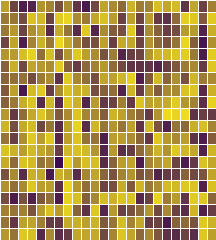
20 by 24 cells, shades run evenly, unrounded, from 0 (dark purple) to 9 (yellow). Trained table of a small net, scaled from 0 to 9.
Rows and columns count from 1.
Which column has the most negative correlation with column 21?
23
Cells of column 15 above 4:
14
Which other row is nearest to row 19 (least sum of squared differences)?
20
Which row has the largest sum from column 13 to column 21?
10
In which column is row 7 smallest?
16
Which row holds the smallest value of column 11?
3
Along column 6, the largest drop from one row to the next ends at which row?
19
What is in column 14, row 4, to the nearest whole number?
7
